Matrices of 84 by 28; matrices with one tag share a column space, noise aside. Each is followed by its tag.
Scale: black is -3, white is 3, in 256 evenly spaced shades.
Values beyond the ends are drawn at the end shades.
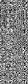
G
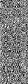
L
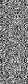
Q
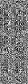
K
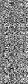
L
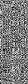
K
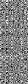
G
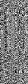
K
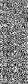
L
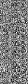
L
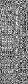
K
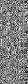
K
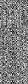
G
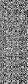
G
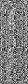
K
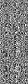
L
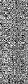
Q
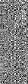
G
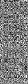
Q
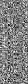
L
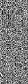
G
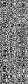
L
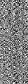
G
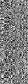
Q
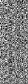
Q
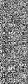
L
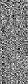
G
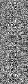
L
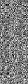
Q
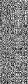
G
